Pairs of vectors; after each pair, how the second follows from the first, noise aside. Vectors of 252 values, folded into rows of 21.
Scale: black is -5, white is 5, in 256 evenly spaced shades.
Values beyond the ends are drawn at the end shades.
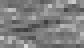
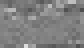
partly zeroed.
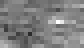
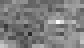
copied.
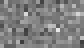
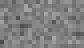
wrapped around, negated, shrunk.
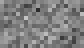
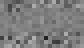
reversed, partly zeroed.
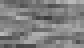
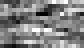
reversed, negated, scaled up.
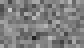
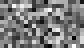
reversed, negated, scaled up.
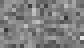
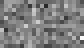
copied.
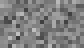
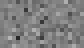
partly zeroed.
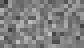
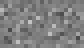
partly zeroed.
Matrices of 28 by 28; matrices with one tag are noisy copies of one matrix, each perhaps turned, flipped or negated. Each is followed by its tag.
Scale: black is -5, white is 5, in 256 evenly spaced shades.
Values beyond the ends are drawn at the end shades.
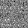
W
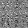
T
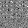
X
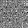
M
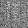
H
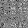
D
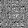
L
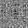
L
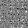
X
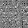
M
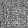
H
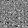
X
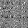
T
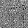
H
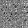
M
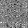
M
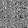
T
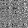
D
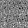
W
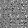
X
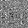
L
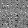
T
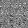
T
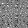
T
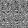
T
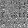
D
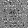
L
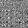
X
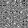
M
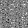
W
